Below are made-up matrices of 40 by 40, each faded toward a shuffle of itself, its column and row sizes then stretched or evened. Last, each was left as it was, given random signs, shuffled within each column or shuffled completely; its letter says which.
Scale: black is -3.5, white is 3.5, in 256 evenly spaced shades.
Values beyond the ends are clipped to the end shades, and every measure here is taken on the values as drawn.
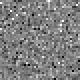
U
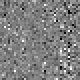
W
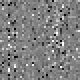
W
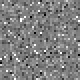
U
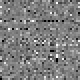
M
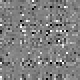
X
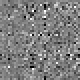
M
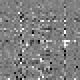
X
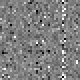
W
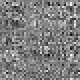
X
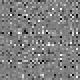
X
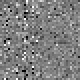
W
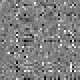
X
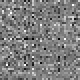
M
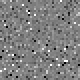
U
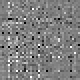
X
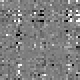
X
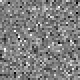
U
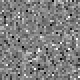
U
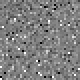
U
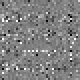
M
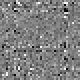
M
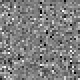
W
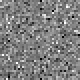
U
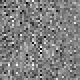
W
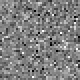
U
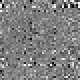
X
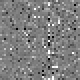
W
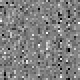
W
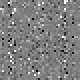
W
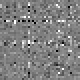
M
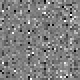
W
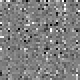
M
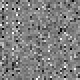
W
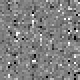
W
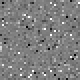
U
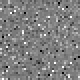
U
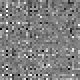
X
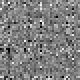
M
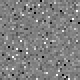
U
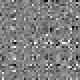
X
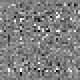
M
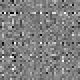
X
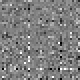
M
